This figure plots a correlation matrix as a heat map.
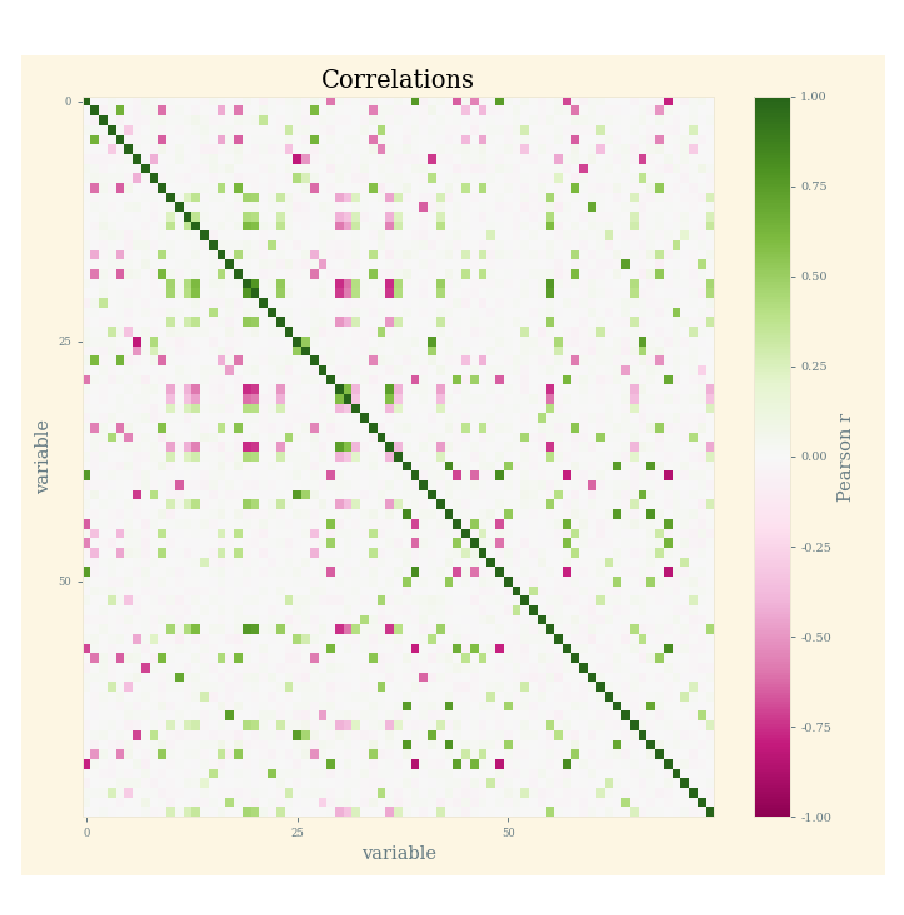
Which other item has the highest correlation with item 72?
35
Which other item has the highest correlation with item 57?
69
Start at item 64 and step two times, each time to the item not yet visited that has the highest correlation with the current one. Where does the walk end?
73
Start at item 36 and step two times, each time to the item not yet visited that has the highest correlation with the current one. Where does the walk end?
31
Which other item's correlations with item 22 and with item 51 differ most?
70
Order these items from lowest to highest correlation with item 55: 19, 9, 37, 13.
9, 37, 13, 19
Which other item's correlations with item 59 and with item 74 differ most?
7
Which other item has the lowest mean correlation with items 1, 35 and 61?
5
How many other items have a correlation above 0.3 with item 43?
4
